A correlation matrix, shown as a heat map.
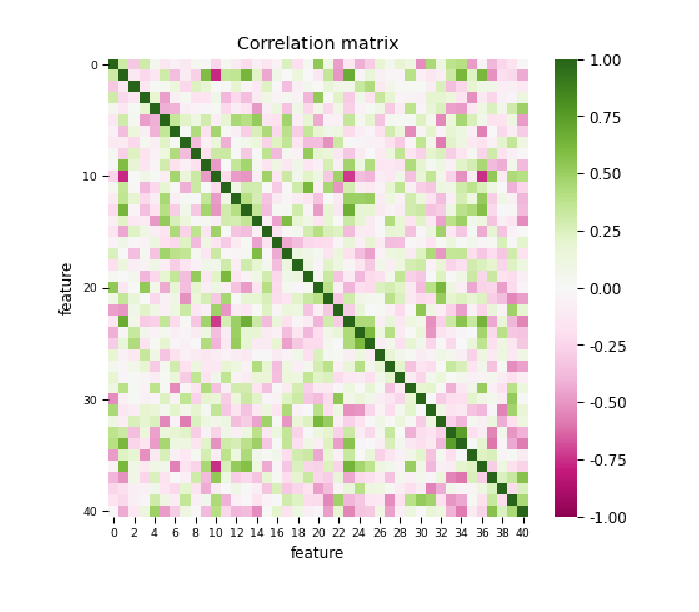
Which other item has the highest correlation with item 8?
19
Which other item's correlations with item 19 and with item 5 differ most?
32
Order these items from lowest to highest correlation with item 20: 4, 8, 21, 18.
18, 4, 8, 21
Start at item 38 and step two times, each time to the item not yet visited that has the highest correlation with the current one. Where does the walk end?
25
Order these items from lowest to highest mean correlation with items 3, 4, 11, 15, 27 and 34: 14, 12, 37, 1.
37, 12, 1, 14
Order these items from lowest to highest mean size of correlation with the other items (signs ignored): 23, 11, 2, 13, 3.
2, 3, 11, 13, 23
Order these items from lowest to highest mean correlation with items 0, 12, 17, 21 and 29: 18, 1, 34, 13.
18, 13, 34, 1
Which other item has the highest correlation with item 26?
3
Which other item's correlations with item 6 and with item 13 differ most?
36
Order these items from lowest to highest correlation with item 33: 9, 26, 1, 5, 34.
9, 26, 5, 1, 34
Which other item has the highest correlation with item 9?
1
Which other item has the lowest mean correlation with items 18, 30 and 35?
0
